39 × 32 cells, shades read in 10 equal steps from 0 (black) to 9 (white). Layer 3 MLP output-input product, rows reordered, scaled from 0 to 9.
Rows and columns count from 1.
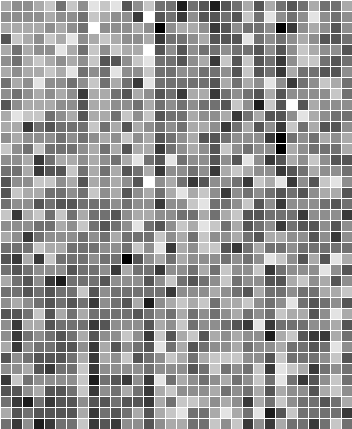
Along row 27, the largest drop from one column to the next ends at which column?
9
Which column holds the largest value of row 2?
14
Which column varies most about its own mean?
26
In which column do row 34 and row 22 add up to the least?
29
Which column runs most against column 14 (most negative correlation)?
17
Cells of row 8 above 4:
17
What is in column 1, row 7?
6
